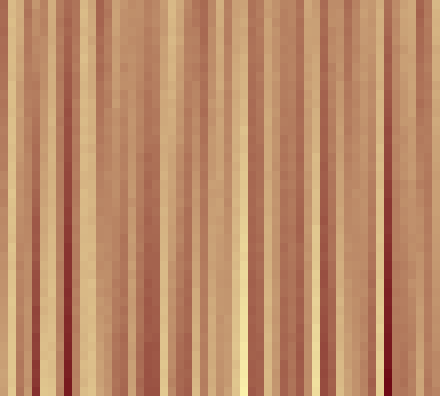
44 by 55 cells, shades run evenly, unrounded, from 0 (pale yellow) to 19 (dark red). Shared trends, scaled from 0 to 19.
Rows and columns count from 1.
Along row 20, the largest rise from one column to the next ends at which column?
49
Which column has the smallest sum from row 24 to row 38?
31
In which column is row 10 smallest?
2
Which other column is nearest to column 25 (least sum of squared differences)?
27
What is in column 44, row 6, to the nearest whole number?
10
